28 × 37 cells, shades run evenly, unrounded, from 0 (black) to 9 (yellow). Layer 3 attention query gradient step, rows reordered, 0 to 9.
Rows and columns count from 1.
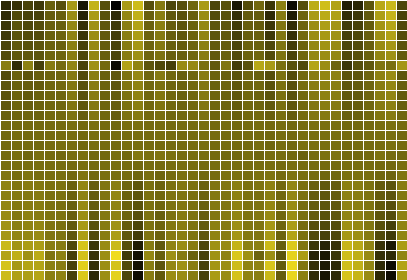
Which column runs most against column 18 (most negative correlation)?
15
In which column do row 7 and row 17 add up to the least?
11
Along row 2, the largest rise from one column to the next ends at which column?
9
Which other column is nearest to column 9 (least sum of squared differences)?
29
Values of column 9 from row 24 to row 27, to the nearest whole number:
3 2 2 2
